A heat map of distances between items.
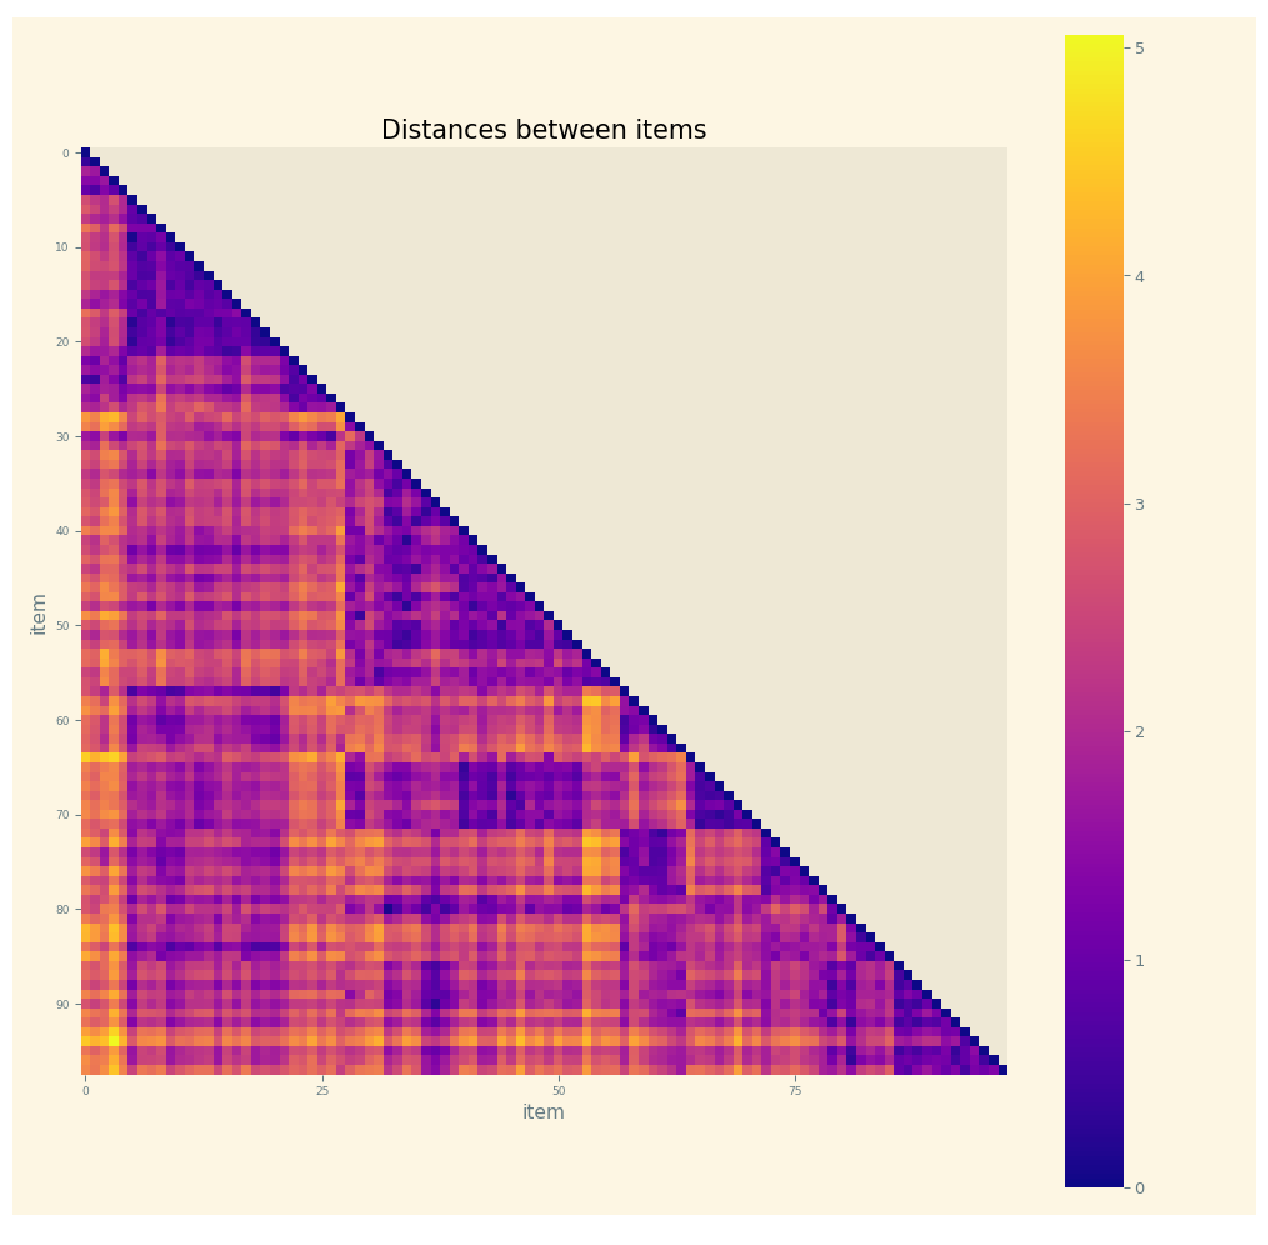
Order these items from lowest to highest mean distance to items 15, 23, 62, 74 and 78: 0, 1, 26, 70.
1, 26, 0, 70
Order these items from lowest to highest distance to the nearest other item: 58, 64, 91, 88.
88, 91, 58, 64
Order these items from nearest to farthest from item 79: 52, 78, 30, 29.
52, 78, 29, 30
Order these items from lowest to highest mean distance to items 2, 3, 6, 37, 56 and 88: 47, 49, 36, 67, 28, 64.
36, 67, 47, 49, 28, 64
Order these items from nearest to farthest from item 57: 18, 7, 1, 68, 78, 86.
18, 7, 78, 86, 68, 1
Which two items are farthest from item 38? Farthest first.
3, 2
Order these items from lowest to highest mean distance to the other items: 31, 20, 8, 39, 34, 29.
20, 34, 39, 8, 29, 31
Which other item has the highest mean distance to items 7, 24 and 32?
94
